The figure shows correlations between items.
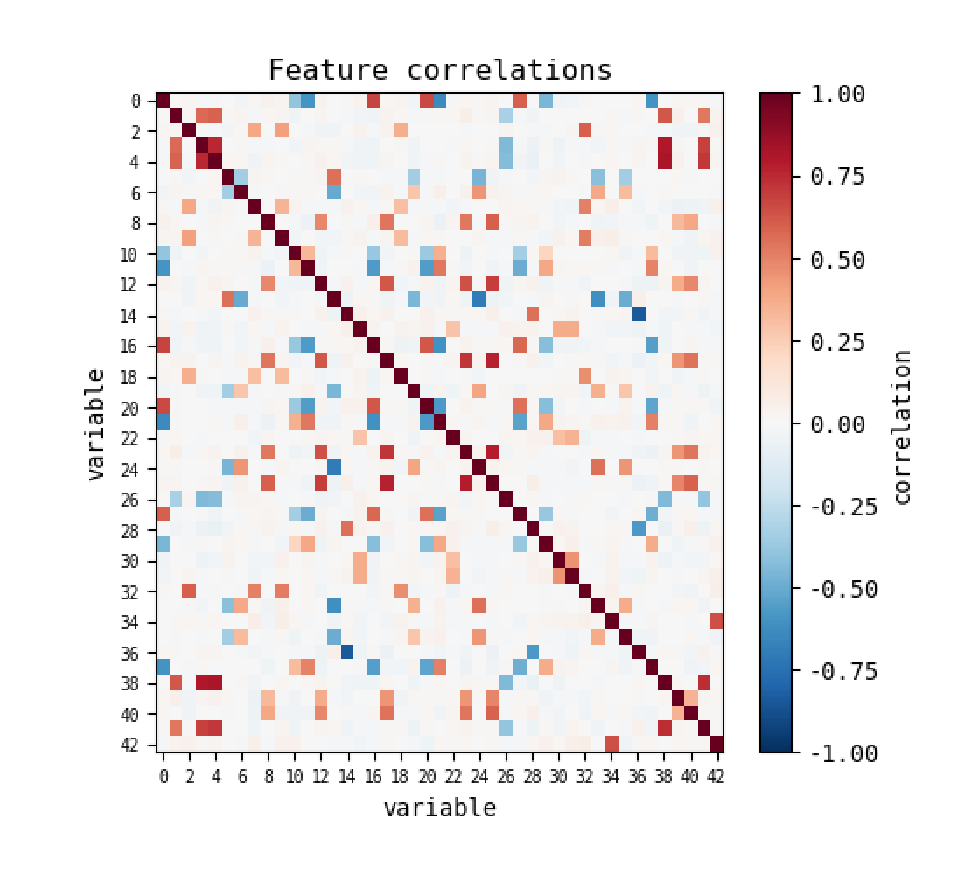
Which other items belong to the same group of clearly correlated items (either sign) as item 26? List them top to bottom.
1, 3, 4, 38, 41
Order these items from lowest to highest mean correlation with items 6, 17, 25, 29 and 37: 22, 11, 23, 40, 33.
22, 33, 11, 40, 23
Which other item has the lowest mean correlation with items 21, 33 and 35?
13
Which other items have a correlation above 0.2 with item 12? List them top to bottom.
8, 17, 23, 25, 39, 40
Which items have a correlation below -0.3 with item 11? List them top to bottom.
0, 16, 20, 27
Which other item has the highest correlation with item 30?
31
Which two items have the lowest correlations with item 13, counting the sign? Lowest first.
24, 33
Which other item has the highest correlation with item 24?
33
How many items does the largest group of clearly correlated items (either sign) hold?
9
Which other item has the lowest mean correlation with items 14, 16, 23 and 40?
36
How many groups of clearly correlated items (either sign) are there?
8
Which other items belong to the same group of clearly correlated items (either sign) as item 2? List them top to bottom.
7, 9, 18, 32
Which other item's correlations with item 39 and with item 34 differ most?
42
